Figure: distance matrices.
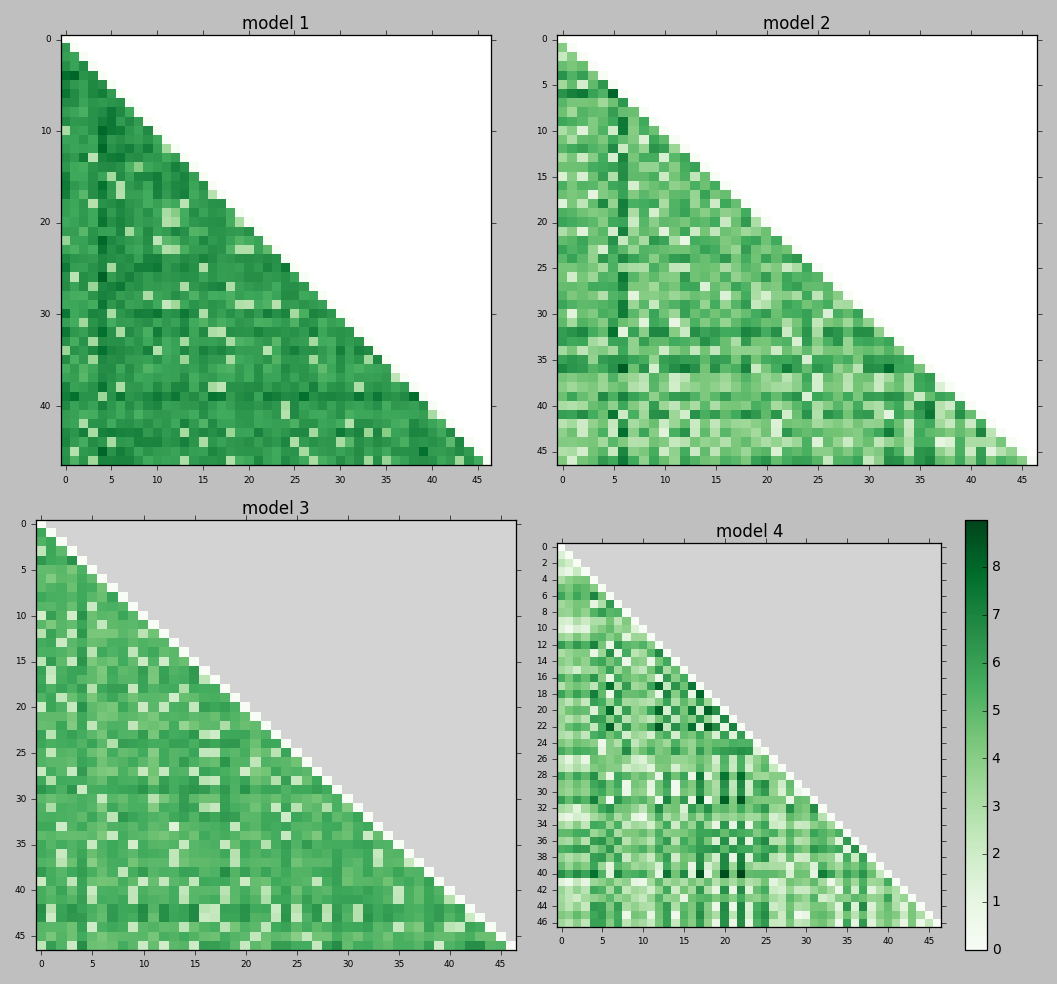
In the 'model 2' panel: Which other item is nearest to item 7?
28
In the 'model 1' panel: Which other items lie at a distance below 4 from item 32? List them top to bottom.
6, 16, 17, 38
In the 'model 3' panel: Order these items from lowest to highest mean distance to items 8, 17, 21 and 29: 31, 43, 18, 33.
31, 43, 33, 18
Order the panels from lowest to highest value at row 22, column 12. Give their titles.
model 2, model 3, model 1, model 4
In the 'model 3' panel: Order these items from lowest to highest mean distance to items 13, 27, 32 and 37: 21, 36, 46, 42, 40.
36, 46, 21, 40, 42
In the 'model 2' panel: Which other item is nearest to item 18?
0
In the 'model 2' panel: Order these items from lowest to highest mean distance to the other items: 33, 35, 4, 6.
4, 33, 35, 6
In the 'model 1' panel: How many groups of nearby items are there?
13
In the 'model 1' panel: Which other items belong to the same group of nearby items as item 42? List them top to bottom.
2, 31
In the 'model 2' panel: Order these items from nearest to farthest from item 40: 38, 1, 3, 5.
38, 1, 5, 3
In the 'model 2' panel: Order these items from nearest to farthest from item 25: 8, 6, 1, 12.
12, 8, 6, 1
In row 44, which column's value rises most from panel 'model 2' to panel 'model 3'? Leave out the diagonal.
38
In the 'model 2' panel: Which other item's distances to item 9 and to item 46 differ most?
36
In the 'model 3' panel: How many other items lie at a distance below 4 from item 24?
3
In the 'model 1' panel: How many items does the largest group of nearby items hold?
8
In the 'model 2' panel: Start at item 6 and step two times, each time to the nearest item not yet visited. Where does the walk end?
41
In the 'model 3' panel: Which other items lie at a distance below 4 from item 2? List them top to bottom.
13, 19, 33, 36, 37
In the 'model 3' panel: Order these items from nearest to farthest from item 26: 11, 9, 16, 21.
21, 11, 16, 9
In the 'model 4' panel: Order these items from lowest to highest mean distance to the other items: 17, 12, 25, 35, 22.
12, 35, 25, 17, 22
